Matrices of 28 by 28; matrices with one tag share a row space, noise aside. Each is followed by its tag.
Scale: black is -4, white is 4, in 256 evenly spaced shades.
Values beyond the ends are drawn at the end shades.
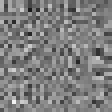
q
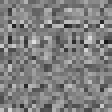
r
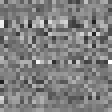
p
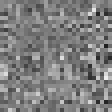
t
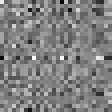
q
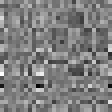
p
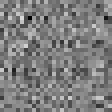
q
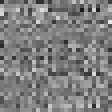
p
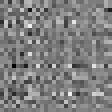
q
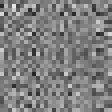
q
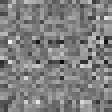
t
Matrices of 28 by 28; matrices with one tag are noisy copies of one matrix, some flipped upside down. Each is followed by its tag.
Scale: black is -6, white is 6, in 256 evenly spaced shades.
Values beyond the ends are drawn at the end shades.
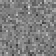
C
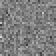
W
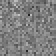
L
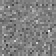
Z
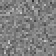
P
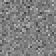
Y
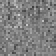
L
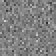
Z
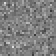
P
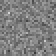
P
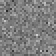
Z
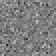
Z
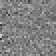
W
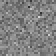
Y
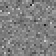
P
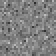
P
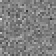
W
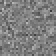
P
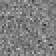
P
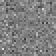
Z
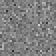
Z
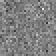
Z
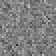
C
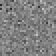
Z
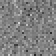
L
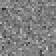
W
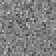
P
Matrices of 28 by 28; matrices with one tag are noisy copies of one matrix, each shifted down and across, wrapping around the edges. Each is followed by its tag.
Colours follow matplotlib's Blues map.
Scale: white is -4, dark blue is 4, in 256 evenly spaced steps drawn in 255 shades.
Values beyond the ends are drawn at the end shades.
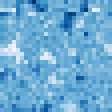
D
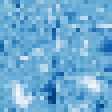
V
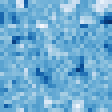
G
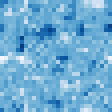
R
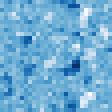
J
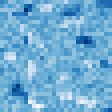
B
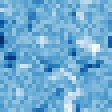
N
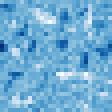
R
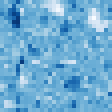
V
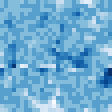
D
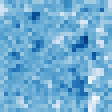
J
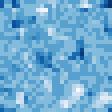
G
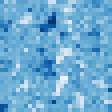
J
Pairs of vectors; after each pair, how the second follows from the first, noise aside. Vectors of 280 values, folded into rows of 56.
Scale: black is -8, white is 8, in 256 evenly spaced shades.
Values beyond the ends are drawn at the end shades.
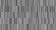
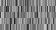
scaled up.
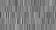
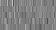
wrapped around, partly zeroed.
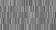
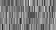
negated, scaled up.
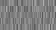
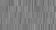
negated, shrunk.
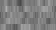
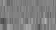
wrapped around, partly zeroed.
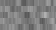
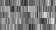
scaled up.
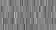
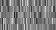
negated, scaled up.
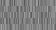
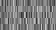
reversed, negated, scaled up.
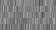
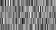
wrapped around, scaled up.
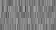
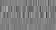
wrapped around, partly zeroed.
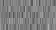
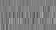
partly zeroed.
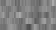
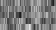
negated, scaled up.
